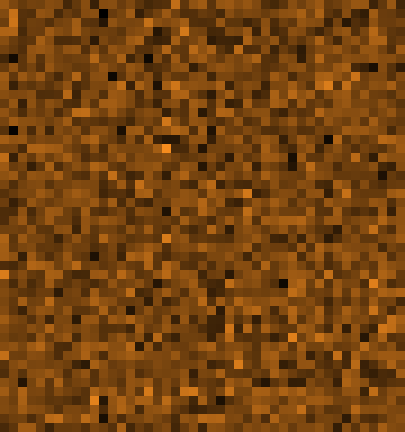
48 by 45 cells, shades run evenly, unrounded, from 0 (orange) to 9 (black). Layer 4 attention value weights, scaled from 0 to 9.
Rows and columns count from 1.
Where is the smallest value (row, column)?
17, 19
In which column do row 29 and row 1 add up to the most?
11
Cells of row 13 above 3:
40
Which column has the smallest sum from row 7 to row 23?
39
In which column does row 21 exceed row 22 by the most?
28
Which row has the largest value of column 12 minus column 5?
2
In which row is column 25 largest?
45
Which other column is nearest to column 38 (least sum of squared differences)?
8
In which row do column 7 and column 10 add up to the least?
47
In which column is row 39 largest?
16
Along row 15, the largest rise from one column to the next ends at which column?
24
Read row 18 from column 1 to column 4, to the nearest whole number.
2 7 4 5
